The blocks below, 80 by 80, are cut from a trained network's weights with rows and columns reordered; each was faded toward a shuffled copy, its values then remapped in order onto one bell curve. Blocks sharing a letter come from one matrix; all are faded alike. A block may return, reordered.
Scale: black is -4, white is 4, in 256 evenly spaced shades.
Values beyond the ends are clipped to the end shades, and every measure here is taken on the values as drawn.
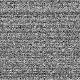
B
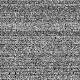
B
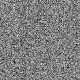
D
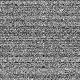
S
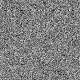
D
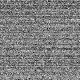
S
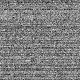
S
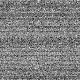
B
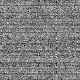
B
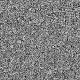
D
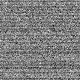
B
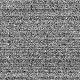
B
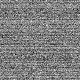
S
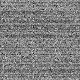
B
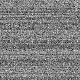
B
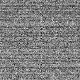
B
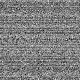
S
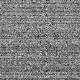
B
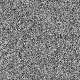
D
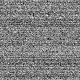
S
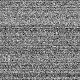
S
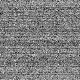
B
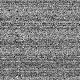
B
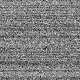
S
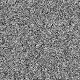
D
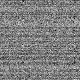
B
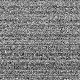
B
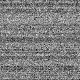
S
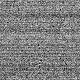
S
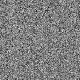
D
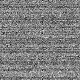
S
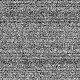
S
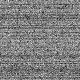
S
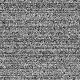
B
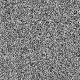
D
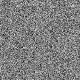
D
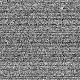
S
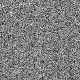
D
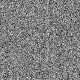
D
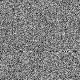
D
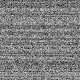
S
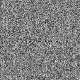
D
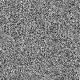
D
